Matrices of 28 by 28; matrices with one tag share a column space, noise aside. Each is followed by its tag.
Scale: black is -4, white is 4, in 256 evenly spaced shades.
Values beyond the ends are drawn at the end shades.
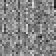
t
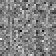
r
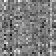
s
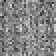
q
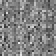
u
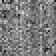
r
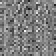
r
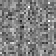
u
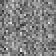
q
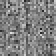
t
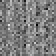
u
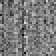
q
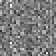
q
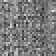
s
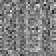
r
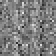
u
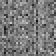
q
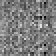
s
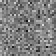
r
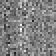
u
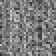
u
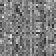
t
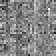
t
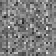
q
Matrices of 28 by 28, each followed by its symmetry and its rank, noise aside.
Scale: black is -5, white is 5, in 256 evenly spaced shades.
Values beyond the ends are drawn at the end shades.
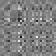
symmetric, rank two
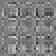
antisymmetric, rank two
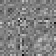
symmetric, rank four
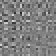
antisymmetric, rank two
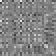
symmetric, rank three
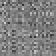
antisymmetric, rank four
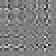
antisymmetric, rank two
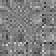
antisymmetric, rank four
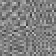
symmetric, rank four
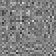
antisymmetric, rank four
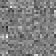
no symmetry, rank four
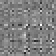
no symmetry, rank three
